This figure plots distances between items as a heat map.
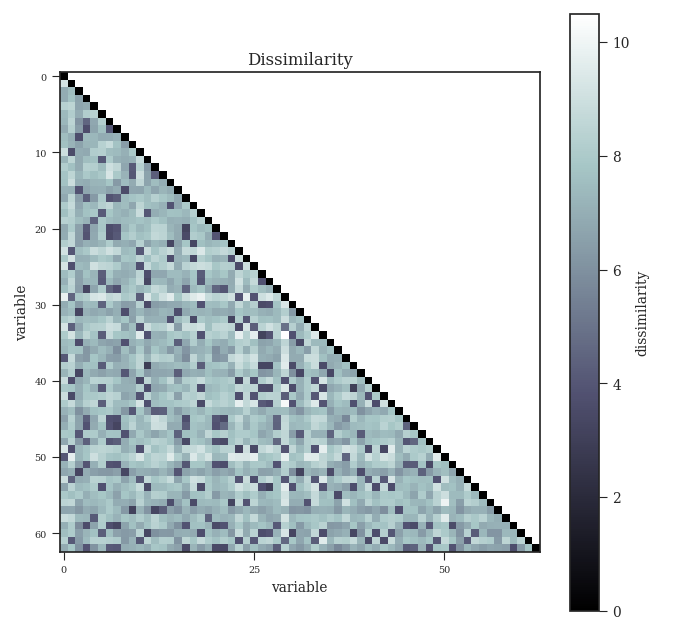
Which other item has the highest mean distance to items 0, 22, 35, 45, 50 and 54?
29
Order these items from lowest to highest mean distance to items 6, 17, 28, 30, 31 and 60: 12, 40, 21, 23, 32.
21, 32, 12, 40, 23
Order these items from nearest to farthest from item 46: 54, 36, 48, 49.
48, 36, 54, 49
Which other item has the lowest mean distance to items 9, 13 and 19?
57
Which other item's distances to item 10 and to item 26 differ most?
34
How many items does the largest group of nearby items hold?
13
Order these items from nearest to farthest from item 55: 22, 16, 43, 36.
36, 16, 22, 43
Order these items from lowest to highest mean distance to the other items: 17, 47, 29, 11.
11, 47, 17, 29
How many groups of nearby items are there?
9
